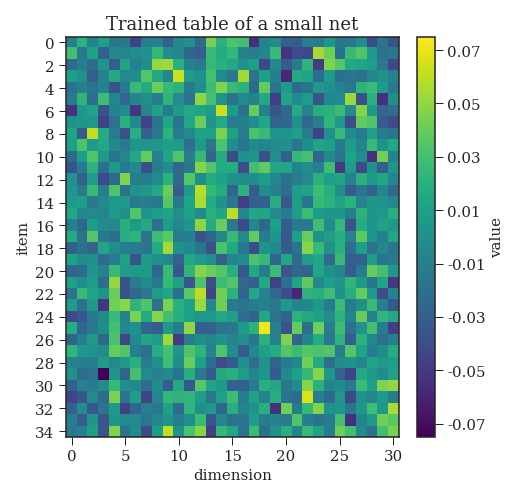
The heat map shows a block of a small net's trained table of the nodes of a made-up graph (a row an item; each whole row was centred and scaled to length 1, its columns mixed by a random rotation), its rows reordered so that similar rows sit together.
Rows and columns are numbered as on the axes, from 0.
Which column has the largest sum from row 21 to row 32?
4
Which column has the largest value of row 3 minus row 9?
16
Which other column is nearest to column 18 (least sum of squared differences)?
28
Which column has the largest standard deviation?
12
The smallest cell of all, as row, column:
29, 3
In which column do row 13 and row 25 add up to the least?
30
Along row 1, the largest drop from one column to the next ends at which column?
20
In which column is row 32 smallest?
19
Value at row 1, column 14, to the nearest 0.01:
0.02
